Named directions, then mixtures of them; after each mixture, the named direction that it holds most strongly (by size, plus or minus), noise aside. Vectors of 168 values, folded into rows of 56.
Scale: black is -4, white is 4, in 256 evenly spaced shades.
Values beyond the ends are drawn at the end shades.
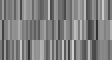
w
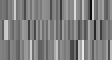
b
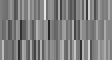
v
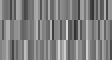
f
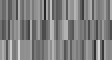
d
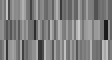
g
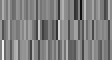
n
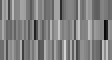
g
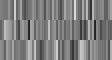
b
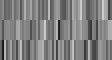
w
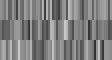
d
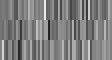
v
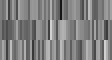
d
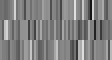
b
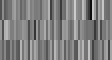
b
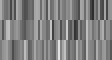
f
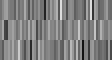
b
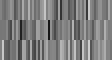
v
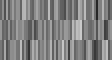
w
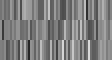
w
